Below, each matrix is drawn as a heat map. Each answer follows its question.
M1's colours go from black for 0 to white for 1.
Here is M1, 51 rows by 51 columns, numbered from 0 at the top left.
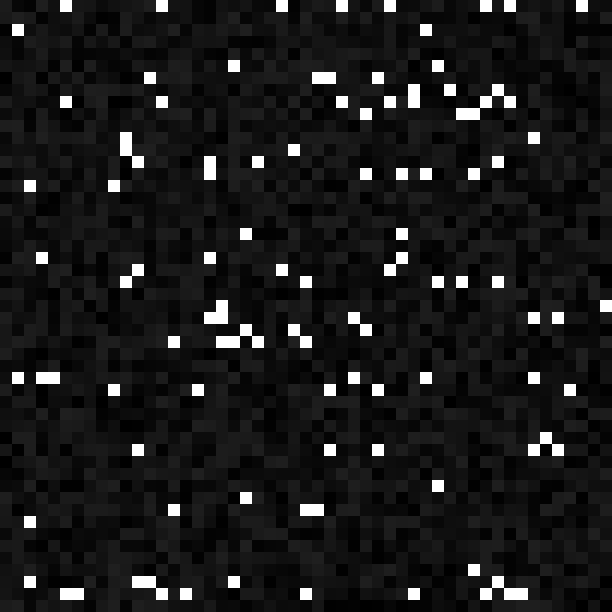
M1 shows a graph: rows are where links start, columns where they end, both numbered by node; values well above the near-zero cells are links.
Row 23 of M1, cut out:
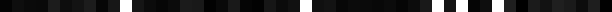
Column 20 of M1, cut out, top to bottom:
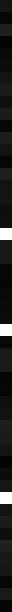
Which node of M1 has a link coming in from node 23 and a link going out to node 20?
node 41
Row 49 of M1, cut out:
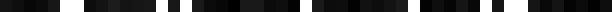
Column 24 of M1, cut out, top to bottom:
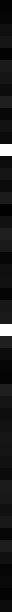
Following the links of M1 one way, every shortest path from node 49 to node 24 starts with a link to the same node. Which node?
node 6
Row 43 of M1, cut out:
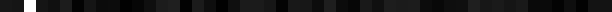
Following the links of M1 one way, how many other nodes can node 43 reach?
3
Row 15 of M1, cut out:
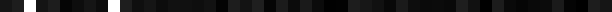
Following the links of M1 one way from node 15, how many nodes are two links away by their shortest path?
5
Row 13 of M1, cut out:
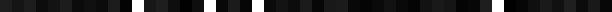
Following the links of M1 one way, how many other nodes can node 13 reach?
9
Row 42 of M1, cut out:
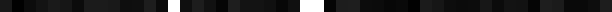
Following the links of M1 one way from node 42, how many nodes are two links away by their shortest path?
10
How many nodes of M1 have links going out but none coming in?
5
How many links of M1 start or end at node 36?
4
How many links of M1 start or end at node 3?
2
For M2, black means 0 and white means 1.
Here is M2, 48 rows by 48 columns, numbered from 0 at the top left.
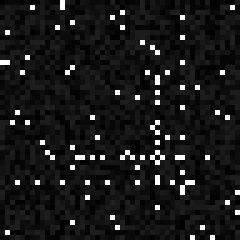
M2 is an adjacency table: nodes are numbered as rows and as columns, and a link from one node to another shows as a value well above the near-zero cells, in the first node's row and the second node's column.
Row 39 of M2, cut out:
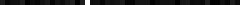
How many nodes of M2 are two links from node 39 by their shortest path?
1
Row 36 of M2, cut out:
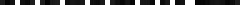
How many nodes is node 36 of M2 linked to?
10
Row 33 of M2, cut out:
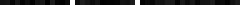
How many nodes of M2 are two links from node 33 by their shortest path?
6
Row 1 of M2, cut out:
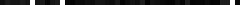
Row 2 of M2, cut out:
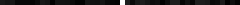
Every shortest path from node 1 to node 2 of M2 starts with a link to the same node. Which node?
node 12
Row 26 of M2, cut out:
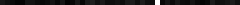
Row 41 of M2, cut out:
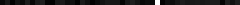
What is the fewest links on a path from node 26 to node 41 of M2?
2
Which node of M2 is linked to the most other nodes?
node 31
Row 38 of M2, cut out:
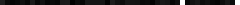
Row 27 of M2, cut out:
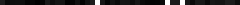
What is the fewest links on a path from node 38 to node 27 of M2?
2
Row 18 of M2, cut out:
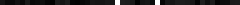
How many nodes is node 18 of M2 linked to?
2
